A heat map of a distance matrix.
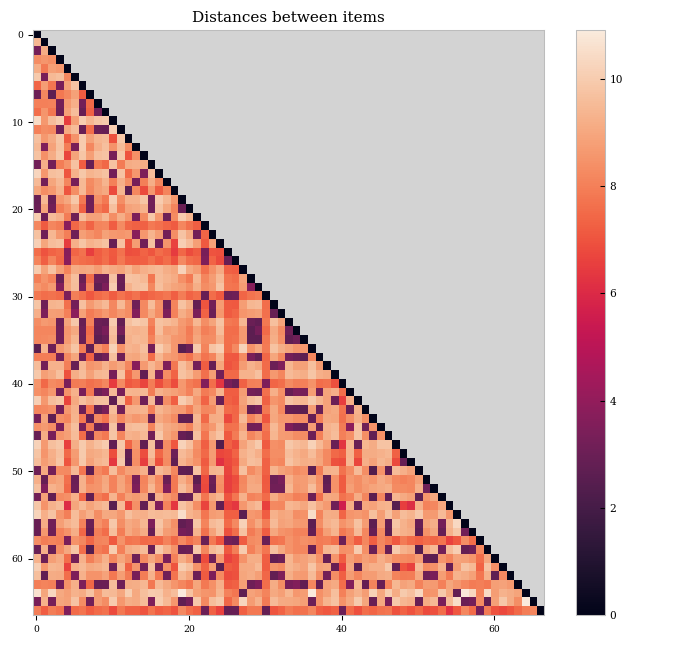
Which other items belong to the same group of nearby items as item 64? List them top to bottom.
27, 55
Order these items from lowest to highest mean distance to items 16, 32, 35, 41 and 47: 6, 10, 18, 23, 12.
10, 6, 23, 18, 12
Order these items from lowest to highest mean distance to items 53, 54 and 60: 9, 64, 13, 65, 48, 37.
13, 65, 48, 37, 9, 64
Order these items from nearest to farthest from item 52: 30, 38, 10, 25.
38, 25, 30, 10
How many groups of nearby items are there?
7
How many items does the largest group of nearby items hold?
15
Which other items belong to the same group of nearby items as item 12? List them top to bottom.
18, 48, 49
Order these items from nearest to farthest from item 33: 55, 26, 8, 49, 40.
8, 26, 40, 55, 49
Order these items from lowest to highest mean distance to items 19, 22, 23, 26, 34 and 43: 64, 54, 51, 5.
51, 5, 54, 64
